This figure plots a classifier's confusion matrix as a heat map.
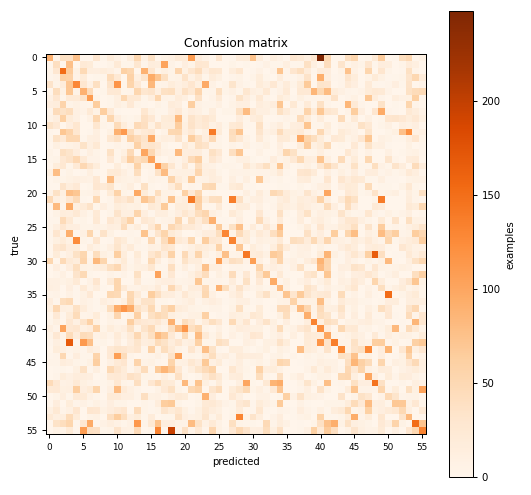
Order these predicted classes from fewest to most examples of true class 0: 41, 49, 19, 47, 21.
47, 19, 41, 49, 21
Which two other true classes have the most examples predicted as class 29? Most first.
48, 8
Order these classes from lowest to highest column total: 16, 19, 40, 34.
19, 16, 34, 40
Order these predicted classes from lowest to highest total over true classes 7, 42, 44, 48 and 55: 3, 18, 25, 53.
25, 53, 3, 18
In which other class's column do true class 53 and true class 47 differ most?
28
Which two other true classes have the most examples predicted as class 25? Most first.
30, 34
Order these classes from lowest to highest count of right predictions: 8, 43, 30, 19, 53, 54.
19, 8, 53, 30, 43, 54
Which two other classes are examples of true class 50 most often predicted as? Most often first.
23, 35
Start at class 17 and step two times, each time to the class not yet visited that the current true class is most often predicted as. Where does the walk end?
3
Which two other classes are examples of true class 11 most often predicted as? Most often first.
24, 53
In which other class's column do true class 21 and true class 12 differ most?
49
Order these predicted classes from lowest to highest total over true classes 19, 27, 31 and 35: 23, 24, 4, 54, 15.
54, 24, 15, 4, 23
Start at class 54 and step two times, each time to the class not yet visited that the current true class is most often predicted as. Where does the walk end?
38
